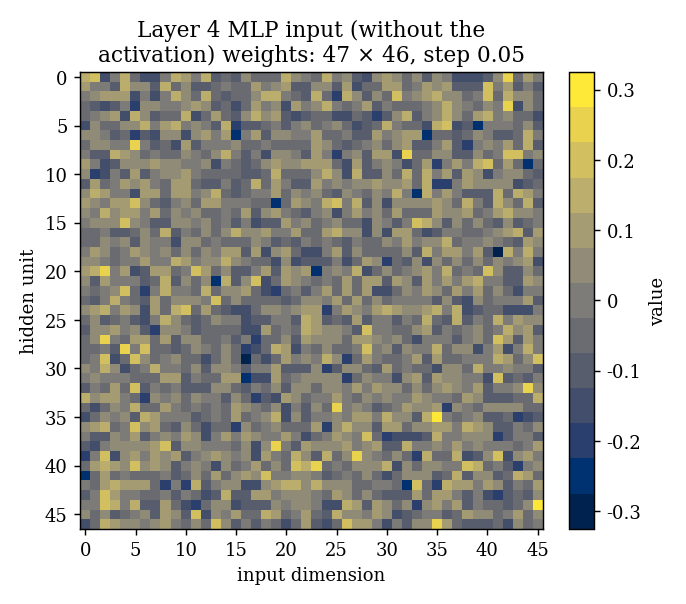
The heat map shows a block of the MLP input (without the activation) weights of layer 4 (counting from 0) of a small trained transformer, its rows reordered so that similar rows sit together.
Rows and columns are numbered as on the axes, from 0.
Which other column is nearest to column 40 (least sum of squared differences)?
18
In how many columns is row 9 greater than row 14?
16
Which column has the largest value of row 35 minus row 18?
35
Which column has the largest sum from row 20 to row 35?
2
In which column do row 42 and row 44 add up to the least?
10
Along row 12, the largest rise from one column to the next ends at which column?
34
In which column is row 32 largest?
44
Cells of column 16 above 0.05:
4
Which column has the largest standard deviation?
5
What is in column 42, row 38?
0
